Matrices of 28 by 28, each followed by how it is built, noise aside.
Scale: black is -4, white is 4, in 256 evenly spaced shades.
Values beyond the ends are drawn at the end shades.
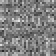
blocks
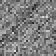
Hankel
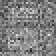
blocks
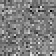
low rank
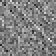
Toeplitz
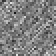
Hankel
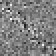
banded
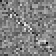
banded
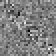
banded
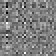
low rank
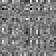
low rank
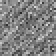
Hankel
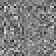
low rank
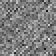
Hankel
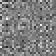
low rank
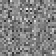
low rank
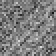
Hankel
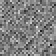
Hankel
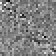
banded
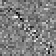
banded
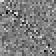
banded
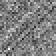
Hankel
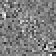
block diagonal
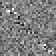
banded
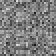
blocks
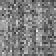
blocks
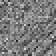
Hankel
